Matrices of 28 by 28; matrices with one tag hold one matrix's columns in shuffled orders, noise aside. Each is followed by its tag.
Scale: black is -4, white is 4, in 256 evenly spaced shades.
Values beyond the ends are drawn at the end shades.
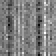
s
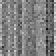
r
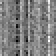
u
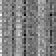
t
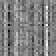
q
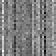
r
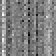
t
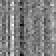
s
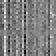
r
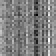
t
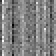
u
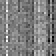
u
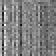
q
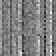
r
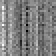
q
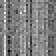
r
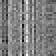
u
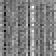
q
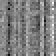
s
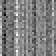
t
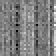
q
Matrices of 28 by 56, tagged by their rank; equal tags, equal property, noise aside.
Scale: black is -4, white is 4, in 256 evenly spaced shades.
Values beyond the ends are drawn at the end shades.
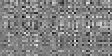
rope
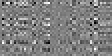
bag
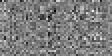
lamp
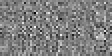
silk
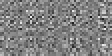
silk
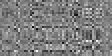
silk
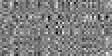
silk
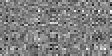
lamp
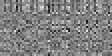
silk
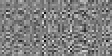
rope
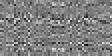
silk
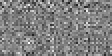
lamp
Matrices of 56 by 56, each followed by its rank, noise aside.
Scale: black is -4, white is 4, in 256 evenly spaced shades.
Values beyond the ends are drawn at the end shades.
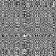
four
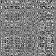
five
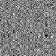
seven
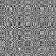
three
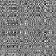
four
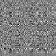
six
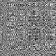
seven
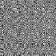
six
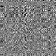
five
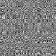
seven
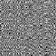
five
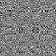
six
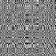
three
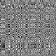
five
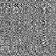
six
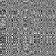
four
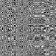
four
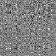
seven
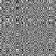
four
